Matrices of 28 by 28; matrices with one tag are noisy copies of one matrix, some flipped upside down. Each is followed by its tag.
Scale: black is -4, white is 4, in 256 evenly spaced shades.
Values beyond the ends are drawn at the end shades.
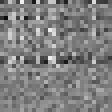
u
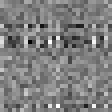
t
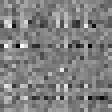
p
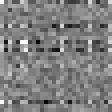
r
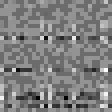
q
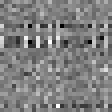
t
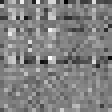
u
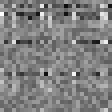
q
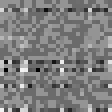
r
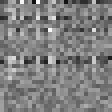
u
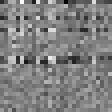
u
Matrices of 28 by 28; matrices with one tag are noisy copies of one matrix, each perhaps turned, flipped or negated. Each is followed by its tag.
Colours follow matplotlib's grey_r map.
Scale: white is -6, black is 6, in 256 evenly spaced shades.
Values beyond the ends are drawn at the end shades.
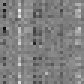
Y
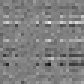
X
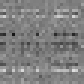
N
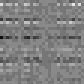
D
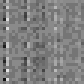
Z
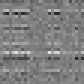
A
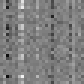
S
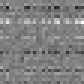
S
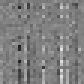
X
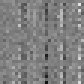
D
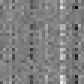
S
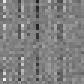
D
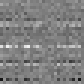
D
